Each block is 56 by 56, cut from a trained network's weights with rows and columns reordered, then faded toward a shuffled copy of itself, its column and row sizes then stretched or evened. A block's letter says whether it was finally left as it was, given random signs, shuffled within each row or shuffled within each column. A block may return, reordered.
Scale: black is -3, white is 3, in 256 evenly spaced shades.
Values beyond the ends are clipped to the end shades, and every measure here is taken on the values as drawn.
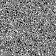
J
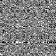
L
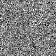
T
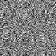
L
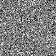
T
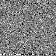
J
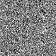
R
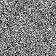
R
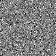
R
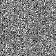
R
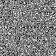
J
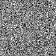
T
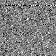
J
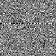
L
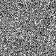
R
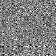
L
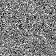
J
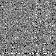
T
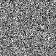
T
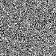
R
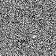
T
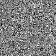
T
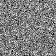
R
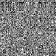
L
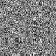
L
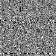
T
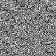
L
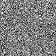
T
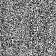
R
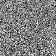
J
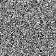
T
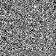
T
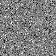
R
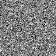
R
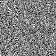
R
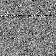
J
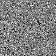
T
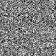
L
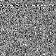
T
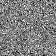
J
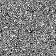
J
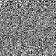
L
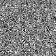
T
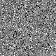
R
